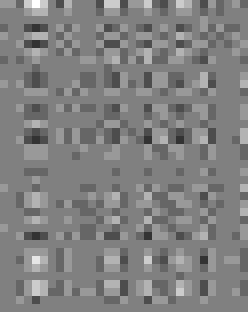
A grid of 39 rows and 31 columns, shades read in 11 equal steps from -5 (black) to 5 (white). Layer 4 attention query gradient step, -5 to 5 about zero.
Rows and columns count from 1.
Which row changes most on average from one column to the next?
1
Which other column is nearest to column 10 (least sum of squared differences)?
25
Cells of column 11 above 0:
4
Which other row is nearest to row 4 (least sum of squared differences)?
6
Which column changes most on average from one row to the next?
5
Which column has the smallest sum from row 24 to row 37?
16
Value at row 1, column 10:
0
